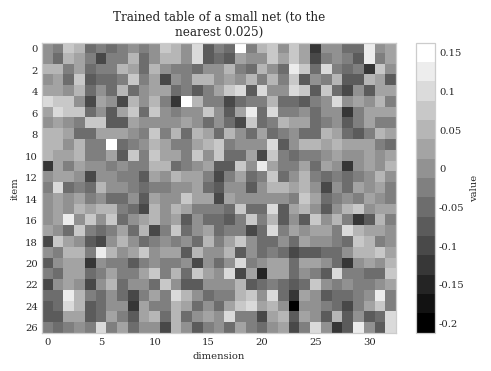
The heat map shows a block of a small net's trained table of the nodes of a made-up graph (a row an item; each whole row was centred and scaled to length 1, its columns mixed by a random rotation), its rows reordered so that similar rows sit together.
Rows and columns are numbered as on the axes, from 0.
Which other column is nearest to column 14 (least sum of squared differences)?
27
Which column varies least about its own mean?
3
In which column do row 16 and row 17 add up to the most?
21
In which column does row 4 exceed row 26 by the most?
23
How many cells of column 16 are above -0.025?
12
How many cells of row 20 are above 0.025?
2
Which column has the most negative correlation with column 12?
1
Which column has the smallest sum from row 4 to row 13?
28
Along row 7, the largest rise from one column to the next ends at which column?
19
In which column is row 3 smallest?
11
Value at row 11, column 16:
-0.075
